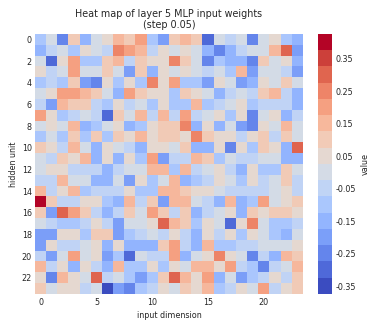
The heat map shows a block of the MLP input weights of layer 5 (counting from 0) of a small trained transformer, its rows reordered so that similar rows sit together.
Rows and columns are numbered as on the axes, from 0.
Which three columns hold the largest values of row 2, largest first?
12, 3, 7
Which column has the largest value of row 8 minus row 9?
13
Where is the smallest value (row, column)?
23, 6
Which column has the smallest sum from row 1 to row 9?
19
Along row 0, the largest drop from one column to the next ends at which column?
15
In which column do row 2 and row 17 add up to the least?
17
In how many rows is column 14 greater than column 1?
14
